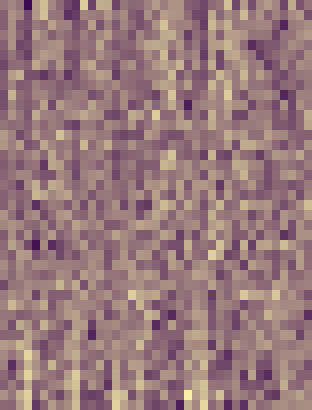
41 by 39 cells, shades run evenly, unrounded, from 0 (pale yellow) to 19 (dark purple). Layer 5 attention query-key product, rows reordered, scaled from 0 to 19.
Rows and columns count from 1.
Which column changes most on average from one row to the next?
31
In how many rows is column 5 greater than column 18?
20
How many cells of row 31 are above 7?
36
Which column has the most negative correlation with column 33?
7
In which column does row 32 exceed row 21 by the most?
39
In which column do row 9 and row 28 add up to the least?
27
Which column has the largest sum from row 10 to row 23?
15
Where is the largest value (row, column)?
1, 4
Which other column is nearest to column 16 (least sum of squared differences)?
38
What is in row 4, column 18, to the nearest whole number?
9
